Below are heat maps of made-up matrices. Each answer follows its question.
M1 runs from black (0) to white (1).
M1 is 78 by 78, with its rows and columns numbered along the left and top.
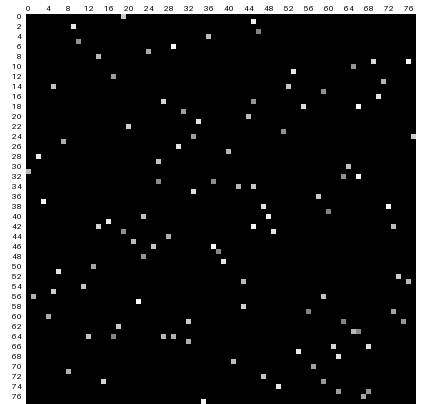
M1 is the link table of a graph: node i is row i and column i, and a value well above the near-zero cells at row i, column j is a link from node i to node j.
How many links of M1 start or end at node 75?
3
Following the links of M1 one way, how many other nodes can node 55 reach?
11
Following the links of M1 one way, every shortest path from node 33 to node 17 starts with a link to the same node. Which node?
node 26
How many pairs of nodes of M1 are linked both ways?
3
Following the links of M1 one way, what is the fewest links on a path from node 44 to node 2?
2
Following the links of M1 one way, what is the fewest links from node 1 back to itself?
8
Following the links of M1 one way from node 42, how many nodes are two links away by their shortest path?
5
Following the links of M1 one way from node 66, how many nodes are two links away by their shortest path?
4
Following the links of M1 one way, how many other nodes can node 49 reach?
9
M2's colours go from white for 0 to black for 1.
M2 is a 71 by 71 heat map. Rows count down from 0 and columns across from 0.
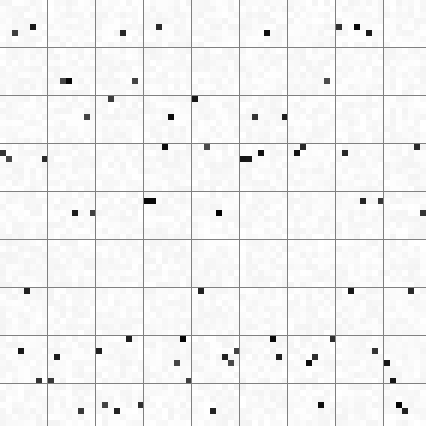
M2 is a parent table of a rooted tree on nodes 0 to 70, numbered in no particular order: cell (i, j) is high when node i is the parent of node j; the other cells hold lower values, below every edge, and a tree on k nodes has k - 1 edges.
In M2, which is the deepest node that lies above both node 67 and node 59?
48
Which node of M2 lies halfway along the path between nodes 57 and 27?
33
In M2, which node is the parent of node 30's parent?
4
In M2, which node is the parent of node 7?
26
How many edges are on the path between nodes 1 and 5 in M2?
3
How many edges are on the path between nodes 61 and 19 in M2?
5
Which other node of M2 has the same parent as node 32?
18
